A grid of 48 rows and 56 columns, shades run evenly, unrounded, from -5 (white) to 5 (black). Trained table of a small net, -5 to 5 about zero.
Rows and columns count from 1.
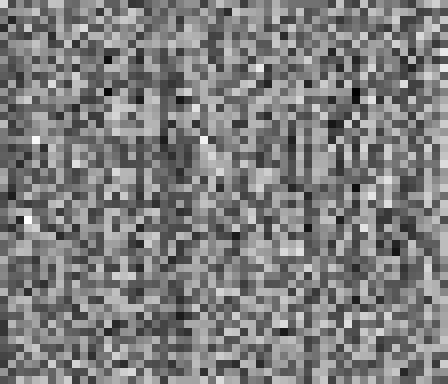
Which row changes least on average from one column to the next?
43
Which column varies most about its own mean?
10
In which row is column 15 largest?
41
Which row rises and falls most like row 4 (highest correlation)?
28
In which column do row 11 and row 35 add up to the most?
39
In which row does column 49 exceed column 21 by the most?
4
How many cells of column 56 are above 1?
9
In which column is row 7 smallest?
56
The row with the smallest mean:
48
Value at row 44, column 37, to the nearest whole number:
-1
